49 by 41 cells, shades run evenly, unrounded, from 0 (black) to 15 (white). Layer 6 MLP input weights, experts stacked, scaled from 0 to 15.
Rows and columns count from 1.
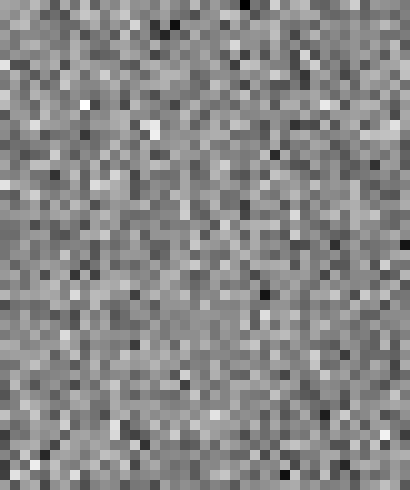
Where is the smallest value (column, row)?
25, 1
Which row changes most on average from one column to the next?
48
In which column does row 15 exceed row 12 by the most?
21
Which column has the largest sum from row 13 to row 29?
19
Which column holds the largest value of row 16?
6
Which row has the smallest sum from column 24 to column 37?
9
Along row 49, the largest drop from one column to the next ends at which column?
5
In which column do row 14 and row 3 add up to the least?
18
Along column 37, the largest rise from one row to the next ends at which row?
14
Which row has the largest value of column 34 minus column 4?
11
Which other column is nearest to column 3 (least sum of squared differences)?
24
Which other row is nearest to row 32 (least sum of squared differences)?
33
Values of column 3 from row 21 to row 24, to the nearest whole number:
8 9 8 8
